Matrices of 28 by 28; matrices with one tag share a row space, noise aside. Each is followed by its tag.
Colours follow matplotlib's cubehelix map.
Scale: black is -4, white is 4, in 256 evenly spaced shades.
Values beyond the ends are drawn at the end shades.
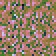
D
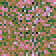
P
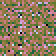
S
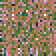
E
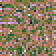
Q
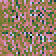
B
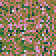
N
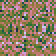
N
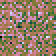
Q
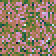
N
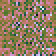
B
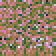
Q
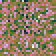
P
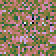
P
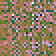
B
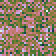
N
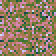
N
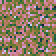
Q
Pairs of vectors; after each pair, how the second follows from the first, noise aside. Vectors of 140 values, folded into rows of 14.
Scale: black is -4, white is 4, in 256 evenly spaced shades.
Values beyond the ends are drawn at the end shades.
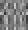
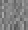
wrapped around, shrunk.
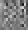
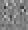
negated, partly zeroed.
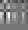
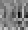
reversed, negated.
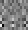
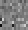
negated, partly zeroed.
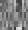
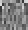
wrapped around.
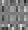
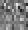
wrapped around.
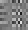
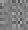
shrunk.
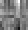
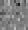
negated, partly zeroed.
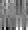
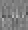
wrapped around, shrunk.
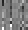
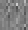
wrapped around, shrunk.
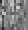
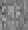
wrapped around, shrunk.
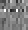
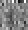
wrapped around.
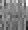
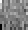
reversed, negated.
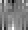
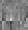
wrapped around, shrunk.
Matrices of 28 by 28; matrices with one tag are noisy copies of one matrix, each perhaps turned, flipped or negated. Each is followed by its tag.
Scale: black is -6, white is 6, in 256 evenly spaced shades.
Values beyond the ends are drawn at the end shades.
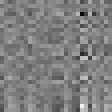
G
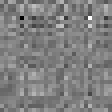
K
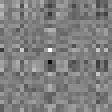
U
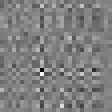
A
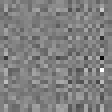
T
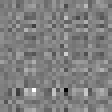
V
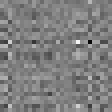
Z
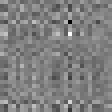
Z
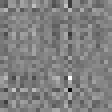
Z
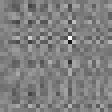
A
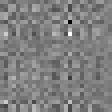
Z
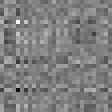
K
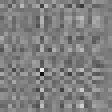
A
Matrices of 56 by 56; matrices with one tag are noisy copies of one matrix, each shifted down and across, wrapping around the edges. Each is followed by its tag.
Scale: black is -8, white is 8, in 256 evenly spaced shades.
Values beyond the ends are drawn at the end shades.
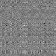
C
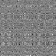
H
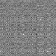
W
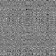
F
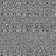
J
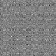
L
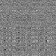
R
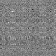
C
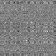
J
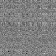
C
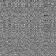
F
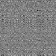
F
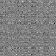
L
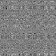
H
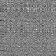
F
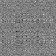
F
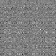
L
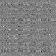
L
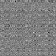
L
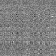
C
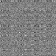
L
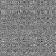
C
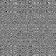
R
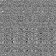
R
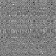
C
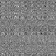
J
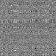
C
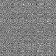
W
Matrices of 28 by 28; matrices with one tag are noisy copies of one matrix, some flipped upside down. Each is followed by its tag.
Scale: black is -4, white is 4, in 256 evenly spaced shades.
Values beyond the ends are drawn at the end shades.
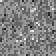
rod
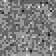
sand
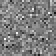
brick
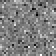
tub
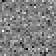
sand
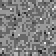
tub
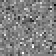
brick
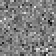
sand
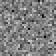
brick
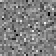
rod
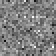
rod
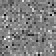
brick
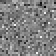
tub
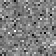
tub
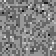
sand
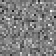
brick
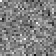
rod
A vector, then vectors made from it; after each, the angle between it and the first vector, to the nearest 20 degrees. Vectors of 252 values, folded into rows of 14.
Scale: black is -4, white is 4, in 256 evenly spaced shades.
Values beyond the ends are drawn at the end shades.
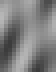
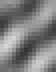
140 degrees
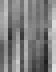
60 degrees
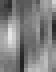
140 degrees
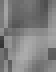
60 degrees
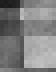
100 degrees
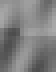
20 degrees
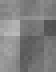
120 degrees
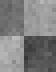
100 degrees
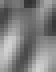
160 degrees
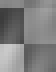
100 degrees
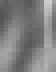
140 degrees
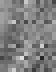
60 degrees
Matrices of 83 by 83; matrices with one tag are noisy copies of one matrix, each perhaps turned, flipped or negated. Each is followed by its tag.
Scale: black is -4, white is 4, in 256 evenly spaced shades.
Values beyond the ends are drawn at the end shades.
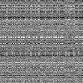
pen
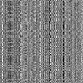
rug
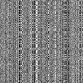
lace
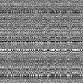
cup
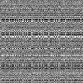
lace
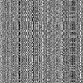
rug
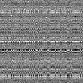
cup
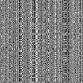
lace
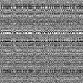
cup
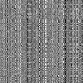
pen
